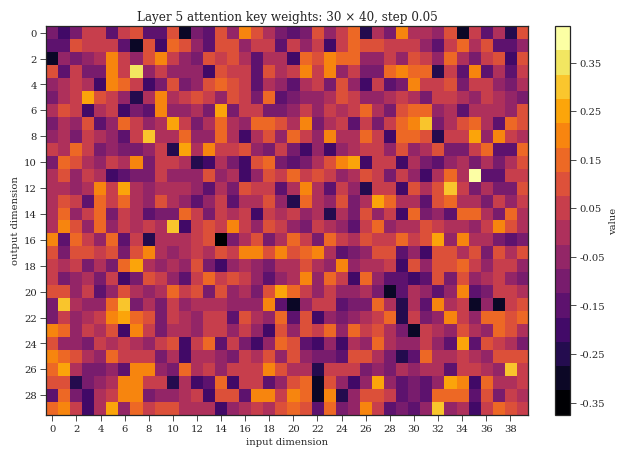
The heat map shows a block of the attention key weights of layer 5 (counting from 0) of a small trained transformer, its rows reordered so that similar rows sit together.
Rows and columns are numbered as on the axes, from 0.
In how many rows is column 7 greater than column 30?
14
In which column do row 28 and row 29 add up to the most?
32
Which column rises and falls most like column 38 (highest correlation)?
1
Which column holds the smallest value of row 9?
10
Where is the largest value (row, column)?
11, 35
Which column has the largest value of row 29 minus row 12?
26
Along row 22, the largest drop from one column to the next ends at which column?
29
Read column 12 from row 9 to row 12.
0 -0.25 -0.05 -0.05
